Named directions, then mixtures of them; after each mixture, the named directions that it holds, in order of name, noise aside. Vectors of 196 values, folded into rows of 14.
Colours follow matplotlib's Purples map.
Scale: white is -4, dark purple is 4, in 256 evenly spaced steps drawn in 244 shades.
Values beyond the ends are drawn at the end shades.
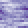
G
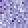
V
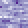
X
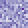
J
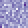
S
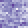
G, S.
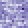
G, J.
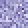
J.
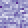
J, X.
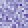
J.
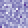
S.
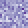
J.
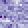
J, X.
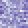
G, V, X.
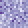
V.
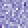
S.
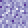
J, S, V.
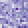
G, S, X.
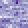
X.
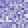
J.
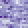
X.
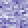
J, X.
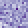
G, S, V.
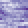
G.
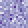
V.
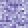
G, J.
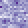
V, X.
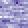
X.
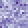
S, X.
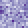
G, S, V.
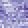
G, S.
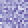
J, S, V.
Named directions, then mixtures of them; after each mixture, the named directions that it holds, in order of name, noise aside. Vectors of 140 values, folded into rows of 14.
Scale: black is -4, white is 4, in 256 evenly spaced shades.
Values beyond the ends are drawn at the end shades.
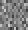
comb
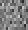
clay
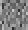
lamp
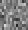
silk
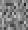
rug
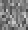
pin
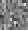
comb, silk.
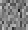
clay, lamp.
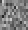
rug, silk.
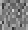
lamp.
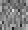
lamp.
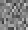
comb, lamp, rug.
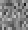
lamp, rug.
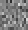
comb, pin, silk.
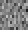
clay, comb, pin.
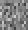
rug.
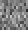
clay, pin, rug.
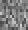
pin.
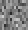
silk.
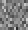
comb.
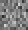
clay, pin, silk.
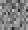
comb, lamp, rug.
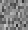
clay, lamp, silk.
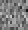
clay, comb, pin.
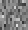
silk.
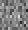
clay, pin, rug.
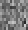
clay, pin.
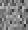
clay.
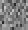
comb, lamp, silk.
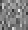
lamp.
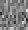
comb, pin, rug.
